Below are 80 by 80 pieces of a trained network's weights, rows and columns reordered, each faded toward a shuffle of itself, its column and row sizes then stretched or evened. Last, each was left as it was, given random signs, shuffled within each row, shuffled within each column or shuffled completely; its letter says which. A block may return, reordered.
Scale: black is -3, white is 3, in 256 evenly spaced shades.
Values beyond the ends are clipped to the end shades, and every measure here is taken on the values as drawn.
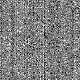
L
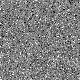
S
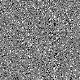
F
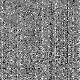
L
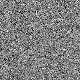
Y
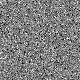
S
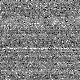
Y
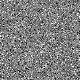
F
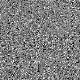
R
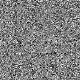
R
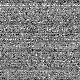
Y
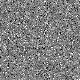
F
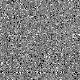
R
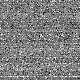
Y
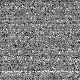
Y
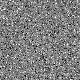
S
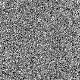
F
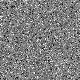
S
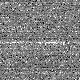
Y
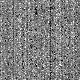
F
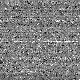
Y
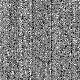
F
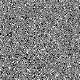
R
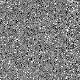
F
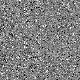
R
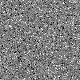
S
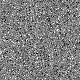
S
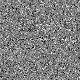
Y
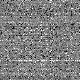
L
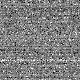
Y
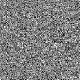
L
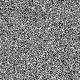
S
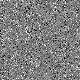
F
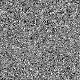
Y
